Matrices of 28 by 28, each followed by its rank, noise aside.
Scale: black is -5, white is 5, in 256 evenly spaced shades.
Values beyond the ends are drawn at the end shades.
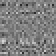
two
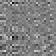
two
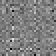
three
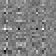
two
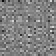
four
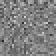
four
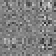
three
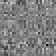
four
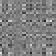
two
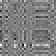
two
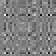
one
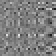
two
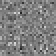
four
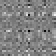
two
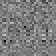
three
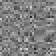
four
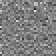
four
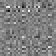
two
